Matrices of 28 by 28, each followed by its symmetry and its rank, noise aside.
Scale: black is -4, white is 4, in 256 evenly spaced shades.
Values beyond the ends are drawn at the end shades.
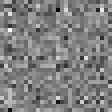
no symmetry, rank four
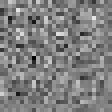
antisymmetric, rank four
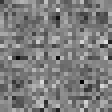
symmetric, rank four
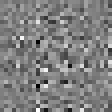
no symmetry, rank four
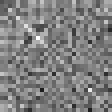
symmetric, rank six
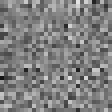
antisymmetric, rank four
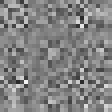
symmetric, rank four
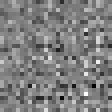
antisymmetric, rank six
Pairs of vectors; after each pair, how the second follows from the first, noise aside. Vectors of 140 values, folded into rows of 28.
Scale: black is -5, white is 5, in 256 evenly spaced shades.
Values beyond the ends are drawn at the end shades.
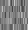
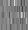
partly zeroed.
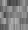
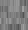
reversed, shrunk.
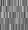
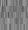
negated, shrunk.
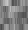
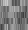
copied.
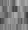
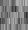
copied.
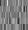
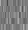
negated, shrunk.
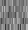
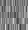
sign-scrambled.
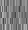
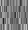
copied.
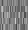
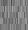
reversed, shrunk.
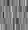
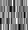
reversed, scaled up.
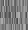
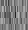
copied.
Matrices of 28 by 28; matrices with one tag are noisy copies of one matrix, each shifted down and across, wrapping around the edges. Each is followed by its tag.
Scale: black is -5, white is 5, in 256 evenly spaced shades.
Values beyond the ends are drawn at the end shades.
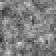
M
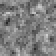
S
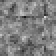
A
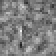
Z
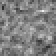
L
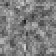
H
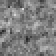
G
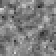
M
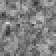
S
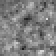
M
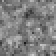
M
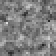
G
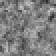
S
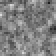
M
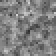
H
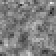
S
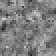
S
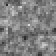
G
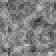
M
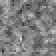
H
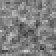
L
